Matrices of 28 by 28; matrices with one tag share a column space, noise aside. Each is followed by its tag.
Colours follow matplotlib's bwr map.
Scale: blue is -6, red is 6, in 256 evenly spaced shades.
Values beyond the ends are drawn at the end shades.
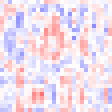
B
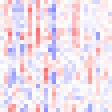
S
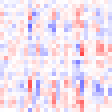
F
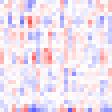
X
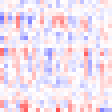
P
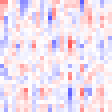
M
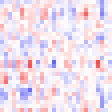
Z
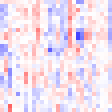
S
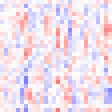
B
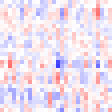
Z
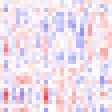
B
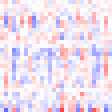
P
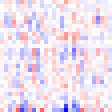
P
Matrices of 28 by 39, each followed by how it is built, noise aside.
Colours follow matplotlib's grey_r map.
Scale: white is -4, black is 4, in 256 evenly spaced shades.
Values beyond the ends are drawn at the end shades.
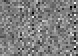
uneven columns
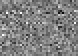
low rank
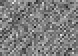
Hankel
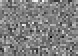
uneven rows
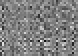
low rank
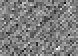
Hankel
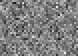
repeating columns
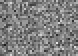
repeating rows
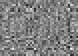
low rank
